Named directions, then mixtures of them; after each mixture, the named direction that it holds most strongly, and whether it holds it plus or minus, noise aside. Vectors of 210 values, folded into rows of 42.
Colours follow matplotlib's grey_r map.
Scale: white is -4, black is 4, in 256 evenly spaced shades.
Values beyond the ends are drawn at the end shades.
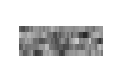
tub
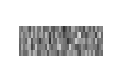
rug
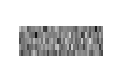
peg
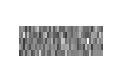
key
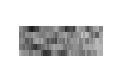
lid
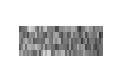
lid, minus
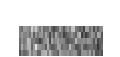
rug, plus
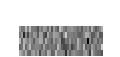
key, minus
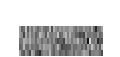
key, minus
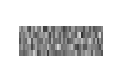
rug, plus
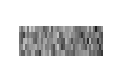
key, minus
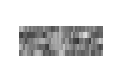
tub, minus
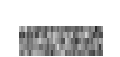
tub, minus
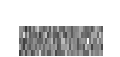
key, plus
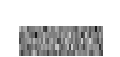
peg, plus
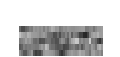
tub, plus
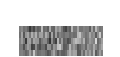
rug, plus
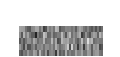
peg, plus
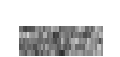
tub, plus
